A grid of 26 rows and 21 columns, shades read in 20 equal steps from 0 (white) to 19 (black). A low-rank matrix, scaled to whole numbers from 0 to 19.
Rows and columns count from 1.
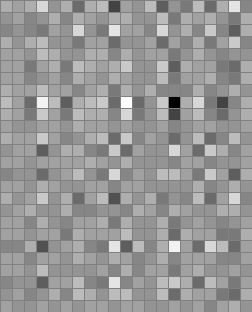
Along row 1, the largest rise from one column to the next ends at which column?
10
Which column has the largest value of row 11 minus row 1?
20
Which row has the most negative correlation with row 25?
18
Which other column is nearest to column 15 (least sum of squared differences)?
19
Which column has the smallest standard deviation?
2
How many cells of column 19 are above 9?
5
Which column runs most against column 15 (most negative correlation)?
11
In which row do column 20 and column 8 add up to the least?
1
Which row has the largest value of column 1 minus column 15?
21
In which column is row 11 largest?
15
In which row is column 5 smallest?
9
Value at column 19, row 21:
5
